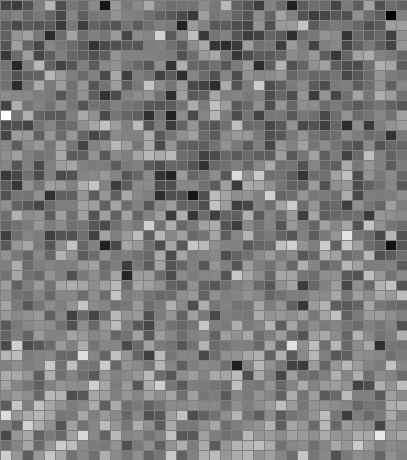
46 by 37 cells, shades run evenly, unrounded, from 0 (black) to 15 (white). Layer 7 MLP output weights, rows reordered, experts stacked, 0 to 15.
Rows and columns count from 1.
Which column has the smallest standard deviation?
13
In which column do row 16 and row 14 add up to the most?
14
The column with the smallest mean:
16
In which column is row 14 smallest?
36
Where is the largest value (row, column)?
12, 1
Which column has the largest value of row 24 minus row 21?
32
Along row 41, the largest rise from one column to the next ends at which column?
2
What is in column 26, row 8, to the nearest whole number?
9
